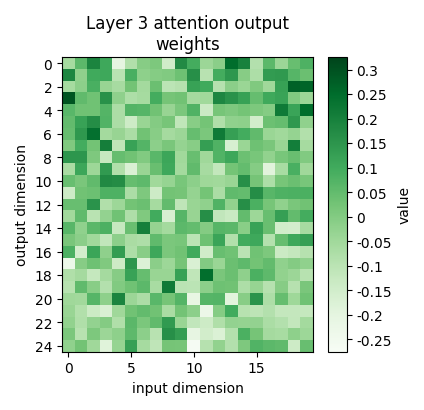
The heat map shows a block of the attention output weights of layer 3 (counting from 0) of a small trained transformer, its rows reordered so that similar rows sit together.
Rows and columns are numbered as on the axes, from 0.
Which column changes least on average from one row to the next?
1
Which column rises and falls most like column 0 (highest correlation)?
12
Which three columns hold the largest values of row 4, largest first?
19, 17, 18
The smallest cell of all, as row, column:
24, 10
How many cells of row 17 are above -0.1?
16
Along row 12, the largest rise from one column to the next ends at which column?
14
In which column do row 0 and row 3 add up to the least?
4
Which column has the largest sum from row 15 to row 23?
8
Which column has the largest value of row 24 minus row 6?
5
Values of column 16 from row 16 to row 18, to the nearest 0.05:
0 0.05 0.05
